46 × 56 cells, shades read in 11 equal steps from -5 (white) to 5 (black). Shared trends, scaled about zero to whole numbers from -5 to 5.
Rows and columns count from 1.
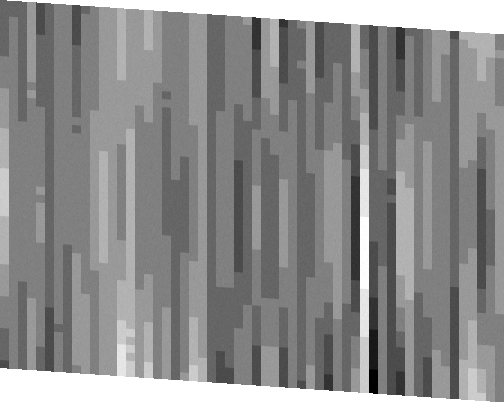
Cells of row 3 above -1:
35
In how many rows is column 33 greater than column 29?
8
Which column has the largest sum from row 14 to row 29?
40
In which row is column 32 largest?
1
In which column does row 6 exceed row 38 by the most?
41
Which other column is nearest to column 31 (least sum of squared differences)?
30
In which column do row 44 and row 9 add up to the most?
42
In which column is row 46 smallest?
14
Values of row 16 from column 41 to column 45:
-3 1 0 1 -1
